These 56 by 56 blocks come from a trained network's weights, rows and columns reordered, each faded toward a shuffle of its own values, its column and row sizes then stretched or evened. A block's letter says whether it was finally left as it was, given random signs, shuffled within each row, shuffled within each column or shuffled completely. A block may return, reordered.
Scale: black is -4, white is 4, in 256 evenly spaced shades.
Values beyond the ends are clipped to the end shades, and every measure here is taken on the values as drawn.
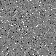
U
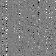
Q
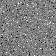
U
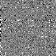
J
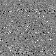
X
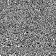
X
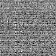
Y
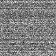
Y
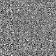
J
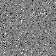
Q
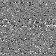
X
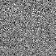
J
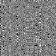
Y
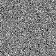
Q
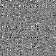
J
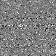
X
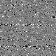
X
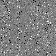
Q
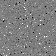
U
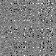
Y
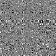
Y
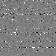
X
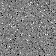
U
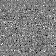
X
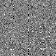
J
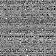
Y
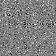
X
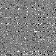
J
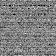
X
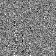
Q
